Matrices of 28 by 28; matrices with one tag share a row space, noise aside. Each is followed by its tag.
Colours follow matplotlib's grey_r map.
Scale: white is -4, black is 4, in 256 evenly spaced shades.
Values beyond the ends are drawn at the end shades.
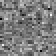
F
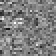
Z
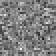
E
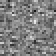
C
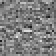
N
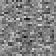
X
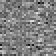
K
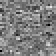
N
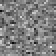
C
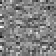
N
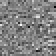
E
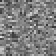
C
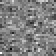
C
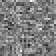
X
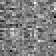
C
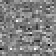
N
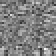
E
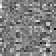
N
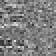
Z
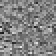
Z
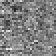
Z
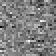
K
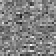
X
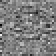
N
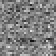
X
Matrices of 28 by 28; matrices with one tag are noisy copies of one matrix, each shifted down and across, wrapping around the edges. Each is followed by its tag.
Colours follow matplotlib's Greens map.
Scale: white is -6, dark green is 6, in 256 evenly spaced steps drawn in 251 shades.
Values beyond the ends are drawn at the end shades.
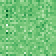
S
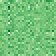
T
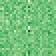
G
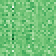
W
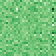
T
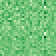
G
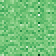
T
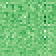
S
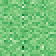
T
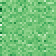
T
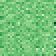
T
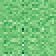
T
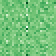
W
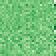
G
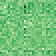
S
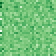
W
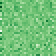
W
